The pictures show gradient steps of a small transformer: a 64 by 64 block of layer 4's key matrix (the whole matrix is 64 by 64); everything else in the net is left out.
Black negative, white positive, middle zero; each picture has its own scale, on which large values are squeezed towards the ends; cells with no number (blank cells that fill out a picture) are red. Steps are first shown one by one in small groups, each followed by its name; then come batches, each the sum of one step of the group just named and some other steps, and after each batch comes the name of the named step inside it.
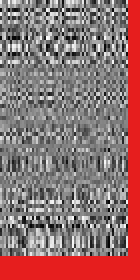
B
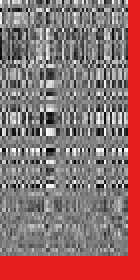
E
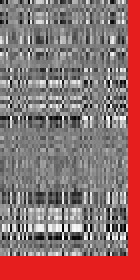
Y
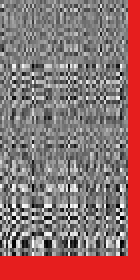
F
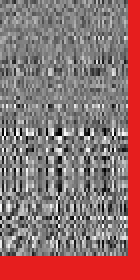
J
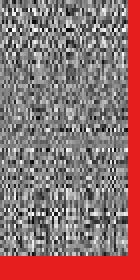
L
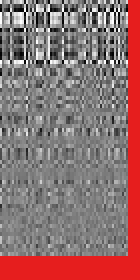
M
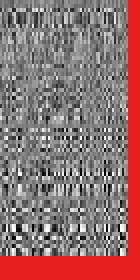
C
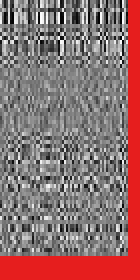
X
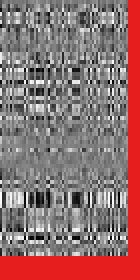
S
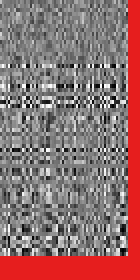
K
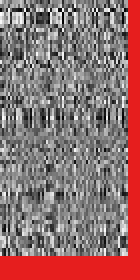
M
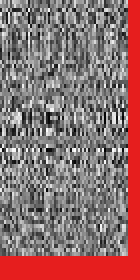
E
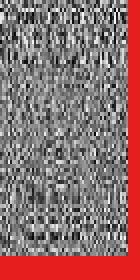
K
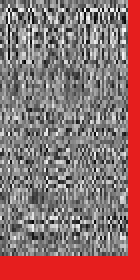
L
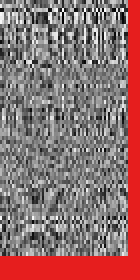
M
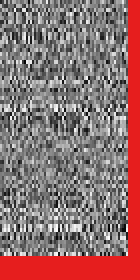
Y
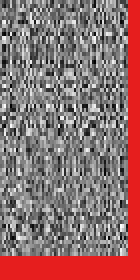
C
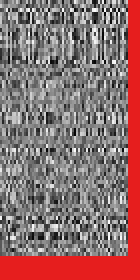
E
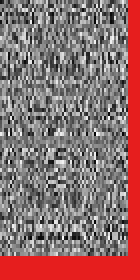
Y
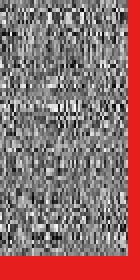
K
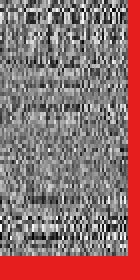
X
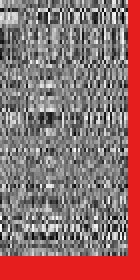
E
